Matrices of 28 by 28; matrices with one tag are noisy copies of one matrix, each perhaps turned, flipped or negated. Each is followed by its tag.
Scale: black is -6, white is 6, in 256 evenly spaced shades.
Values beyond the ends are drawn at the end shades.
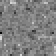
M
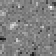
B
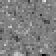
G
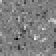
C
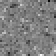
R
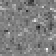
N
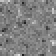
M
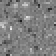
N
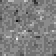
C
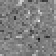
C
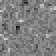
N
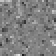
M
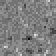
N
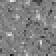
G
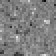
G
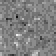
C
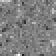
M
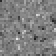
C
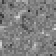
G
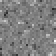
R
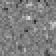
N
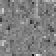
M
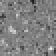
B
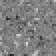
C
